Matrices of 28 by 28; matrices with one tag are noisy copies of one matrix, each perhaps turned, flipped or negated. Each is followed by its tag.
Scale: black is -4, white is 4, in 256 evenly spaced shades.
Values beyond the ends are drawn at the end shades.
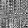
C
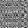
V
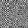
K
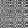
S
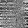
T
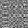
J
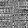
C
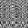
V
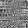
C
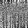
T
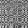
S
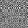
K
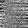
T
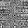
C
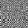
K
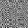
K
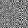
K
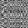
V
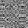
J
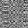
J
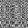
V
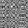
J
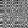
S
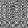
V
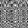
V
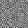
K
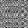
V
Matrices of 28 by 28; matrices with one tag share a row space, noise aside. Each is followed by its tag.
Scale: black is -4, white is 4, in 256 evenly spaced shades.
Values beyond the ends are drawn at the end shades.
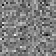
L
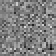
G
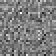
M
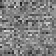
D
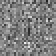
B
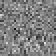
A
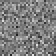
A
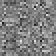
L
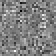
L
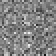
B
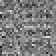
D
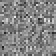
A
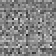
M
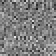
A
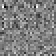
A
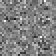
L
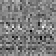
M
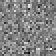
B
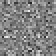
B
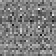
M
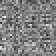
D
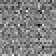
M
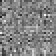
D
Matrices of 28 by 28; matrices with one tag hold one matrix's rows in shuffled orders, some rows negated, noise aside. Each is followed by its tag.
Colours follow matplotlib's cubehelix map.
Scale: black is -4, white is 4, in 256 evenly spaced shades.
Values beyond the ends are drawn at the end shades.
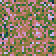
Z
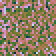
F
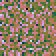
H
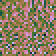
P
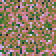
H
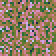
H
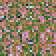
H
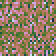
P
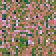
F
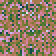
H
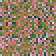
P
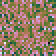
Z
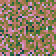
H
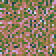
P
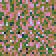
H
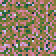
F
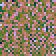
P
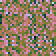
P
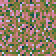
H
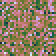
Z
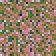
H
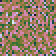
P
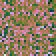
Z
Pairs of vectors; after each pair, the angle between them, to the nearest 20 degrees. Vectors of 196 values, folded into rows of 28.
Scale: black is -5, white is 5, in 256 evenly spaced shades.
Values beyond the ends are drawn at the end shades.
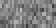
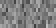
100 degrees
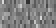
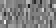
100 degrees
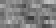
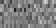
80 degrees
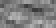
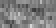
40 degrees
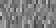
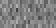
120 degrees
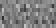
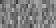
80 degrees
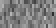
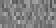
120 degrees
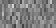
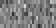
80 degrees
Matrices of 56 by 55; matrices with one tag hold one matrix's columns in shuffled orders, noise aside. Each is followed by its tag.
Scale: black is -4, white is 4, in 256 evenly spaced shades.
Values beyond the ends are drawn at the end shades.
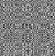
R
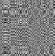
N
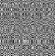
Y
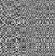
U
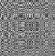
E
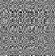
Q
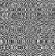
Y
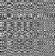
E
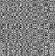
R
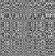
E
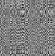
N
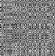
R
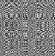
E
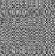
N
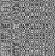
R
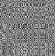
R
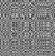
E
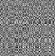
U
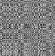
R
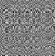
Q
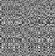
U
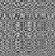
E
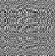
Q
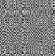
N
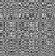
E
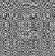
E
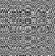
Q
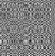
Y
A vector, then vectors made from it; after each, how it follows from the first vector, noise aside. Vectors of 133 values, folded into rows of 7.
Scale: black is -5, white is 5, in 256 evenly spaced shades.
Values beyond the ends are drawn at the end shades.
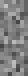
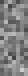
reversed.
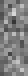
reversed.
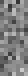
reversed.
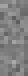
shrunk.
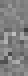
reversed, partly zeroed.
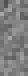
wrapped around, negated, shrunk.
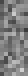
reversed.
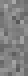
shrunk.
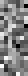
wrapped around, negated, scaled up.
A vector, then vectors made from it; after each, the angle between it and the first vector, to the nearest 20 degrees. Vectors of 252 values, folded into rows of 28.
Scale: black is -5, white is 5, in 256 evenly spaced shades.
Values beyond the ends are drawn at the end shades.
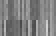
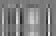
100 degrees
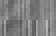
20 degrees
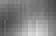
80 degrees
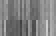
20 degrees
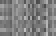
80 degrees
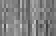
140 degrees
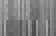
40 degrees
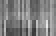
20 degrees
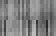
160 degrees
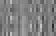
100 degrees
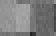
100 degrees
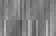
40 degrees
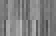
160 degrees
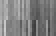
60 degrees
